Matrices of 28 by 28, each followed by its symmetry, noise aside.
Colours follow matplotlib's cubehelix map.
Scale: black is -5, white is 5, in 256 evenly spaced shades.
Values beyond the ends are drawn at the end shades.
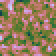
no symmetry.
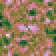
same after a half turn.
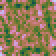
same after a half turn.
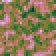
no symmetry.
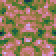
mirrored left to right.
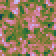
antisymmetric.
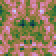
mirrored left to right.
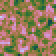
antisymmetric.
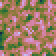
no symmetry.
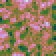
no symmetry.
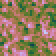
antisymmetric.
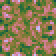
mirrored top to bottom.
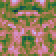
mirrored left to right.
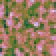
no symmetry.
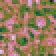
antisymmetric.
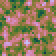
no symmetry.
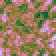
no symmetry.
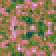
mirrored top to bottom.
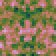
mirrored left to right.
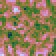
no symmetry.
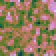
no symmetry.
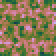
same after a half turn.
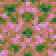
mirrored left to right.
